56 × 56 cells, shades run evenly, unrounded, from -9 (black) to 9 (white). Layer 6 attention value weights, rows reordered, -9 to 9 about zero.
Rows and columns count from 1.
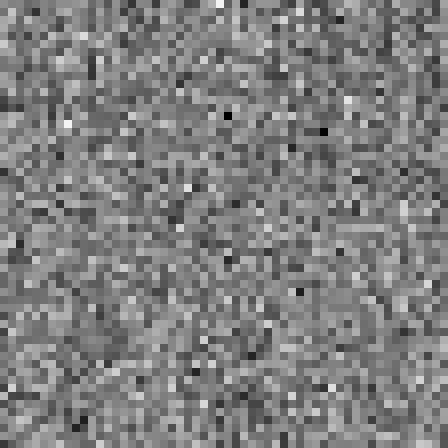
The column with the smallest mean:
55
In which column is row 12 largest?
23
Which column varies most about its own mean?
28
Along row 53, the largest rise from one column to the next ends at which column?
12
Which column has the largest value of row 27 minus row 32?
51
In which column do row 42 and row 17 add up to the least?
41
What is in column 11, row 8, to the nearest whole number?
-1
